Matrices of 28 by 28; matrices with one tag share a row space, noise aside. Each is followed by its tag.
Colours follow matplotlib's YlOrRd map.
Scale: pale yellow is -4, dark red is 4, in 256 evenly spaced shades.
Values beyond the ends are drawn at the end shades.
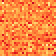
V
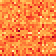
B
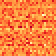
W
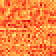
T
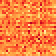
T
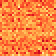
B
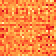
V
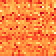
B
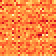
B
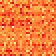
W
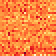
T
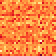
B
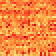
T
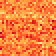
B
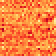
V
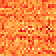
V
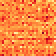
V
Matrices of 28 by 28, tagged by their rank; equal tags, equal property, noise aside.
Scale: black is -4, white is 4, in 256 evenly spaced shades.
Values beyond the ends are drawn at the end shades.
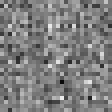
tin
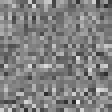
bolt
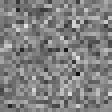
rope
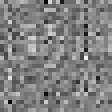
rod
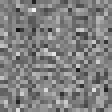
tin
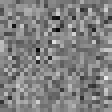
rope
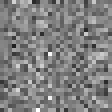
tin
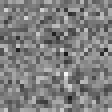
tin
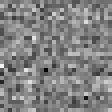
bolt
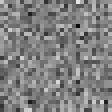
bolt
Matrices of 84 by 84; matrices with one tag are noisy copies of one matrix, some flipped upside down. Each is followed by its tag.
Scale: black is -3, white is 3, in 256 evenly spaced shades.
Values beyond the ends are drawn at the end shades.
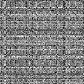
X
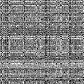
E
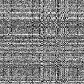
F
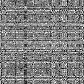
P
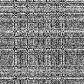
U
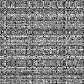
X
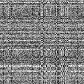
F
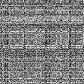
E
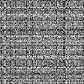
X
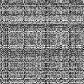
E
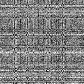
U
